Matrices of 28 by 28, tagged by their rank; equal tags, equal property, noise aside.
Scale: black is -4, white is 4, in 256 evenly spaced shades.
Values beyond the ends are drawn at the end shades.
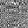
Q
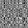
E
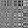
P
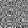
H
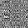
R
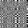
P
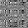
E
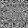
R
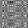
E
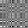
P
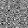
R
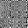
H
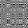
E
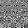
H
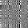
P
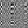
P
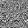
R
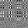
P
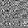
R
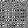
E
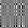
P
